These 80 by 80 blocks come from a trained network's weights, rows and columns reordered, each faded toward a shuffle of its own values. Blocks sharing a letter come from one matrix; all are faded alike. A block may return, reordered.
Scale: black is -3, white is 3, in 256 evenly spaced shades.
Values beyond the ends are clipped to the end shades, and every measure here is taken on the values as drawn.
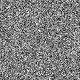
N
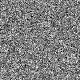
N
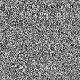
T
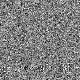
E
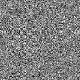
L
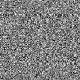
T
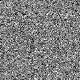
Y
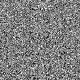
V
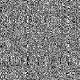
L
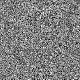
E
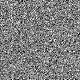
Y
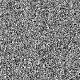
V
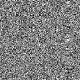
L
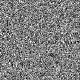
V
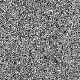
V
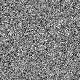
N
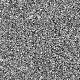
N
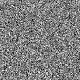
N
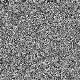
N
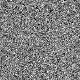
N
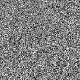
L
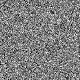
N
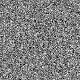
V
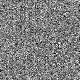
V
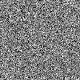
E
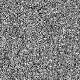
V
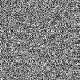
T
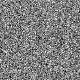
Y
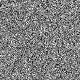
E
